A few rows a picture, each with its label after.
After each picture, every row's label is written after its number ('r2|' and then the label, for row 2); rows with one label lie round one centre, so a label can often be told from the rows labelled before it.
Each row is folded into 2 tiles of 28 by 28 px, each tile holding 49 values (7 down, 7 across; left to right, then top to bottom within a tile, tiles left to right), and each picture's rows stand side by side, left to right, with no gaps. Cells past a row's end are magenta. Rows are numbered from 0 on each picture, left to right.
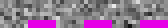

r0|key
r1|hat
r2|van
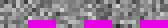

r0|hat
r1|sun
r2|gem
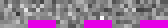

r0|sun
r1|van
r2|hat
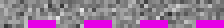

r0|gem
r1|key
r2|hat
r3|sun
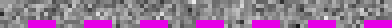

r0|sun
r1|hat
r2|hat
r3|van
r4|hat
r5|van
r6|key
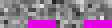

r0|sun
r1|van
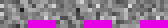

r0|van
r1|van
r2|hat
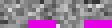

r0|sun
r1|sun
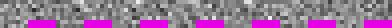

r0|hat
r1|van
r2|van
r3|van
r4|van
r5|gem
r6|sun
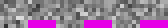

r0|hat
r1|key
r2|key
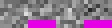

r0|key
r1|hat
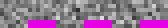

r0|key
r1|van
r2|van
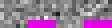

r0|van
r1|sun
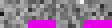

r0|sun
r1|van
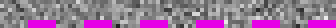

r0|van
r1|van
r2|gem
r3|key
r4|hat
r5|van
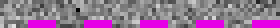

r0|hat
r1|van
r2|gem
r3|van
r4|hat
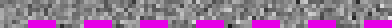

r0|hat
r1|gem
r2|gem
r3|hat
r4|gem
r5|sun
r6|gem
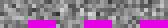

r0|hat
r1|sun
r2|key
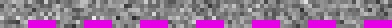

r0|hat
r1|van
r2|key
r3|hat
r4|sun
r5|van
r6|sun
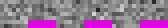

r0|gem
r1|gem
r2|sun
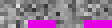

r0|hat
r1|sun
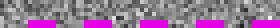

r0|hat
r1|sun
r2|key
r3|gem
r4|van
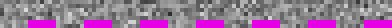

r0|sun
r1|key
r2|sun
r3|sun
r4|hat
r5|sun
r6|key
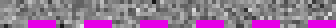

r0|gem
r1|gem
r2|sun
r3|key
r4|van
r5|hat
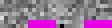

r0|key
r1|gem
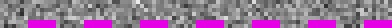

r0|gem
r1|hat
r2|van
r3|key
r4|hat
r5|hat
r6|key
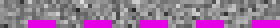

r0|gem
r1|van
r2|van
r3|key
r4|sun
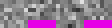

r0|sun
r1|van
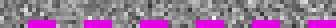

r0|key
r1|hat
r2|key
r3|van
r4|van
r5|van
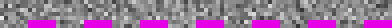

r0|key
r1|hat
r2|van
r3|sun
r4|key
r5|van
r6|hat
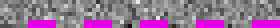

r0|gem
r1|sun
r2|van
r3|gem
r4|gem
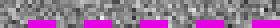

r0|hat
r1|van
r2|van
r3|key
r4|gem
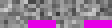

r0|sun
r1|sun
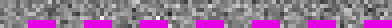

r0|sun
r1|hat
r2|van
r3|sun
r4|sun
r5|sun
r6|hat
